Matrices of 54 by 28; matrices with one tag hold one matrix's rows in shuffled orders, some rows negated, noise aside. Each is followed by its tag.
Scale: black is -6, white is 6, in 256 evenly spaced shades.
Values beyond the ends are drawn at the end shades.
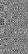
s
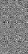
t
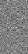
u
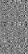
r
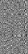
r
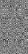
t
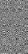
t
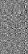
r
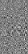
r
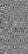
s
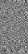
r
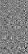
r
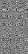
t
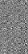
r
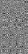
t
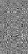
u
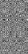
t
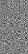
r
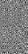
t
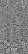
u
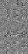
u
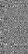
s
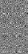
t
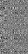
s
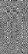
u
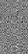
u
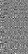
s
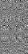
t
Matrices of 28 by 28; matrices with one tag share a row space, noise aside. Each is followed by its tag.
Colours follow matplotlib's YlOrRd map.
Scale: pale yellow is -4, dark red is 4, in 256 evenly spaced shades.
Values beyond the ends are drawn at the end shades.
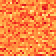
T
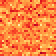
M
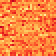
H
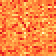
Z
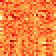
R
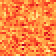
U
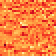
T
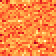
M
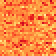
T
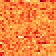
M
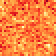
U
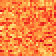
R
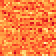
T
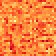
R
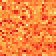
Z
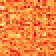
M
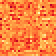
M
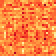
T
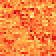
T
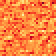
T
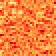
R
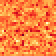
U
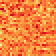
M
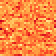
R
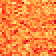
Z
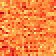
H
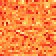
U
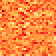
Z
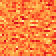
U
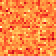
M
